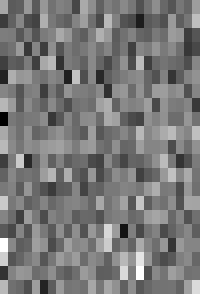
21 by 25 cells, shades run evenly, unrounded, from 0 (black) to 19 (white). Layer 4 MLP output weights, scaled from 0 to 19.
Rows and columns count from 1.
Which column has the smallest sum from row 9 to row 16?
13
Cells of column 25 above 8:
16
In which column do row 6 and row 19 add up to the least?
22
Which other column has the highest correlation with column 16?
18
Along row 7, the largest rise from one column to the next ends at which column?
15
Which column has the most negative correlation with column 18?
14
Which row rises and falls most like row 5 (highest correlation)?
20
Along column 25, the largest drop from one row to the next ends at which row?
3
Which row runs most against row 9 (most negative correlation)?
19
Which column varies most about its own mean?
1
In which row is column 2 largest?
6
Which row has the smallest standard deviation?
11
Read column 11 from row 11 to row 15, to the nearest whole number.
11 8 6 5 9
